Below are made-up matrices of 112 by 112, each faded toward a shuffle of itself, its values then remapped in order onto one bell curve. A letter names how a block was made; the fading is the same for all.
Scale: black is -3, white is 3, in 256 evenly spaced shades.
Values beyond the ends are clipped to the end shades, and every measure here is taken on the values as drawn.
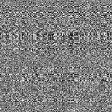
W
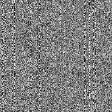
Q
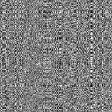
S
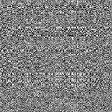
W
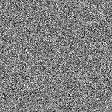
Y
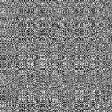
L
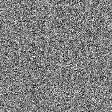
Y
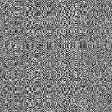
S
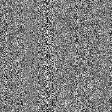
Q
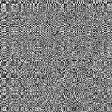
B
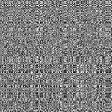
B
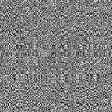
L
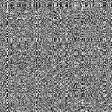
S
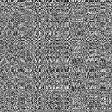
B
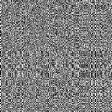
S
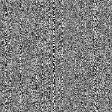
Q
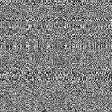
W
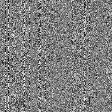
Q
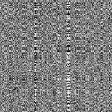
S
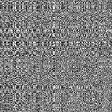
B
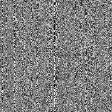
Q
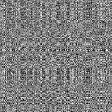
B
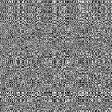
B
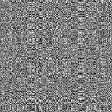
L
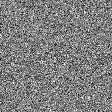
Y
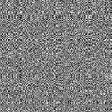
L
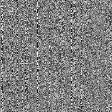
Q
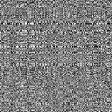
W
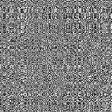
L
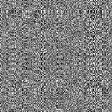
S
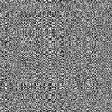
L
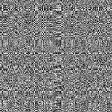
B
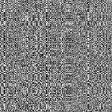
S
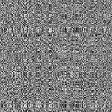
L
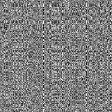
S
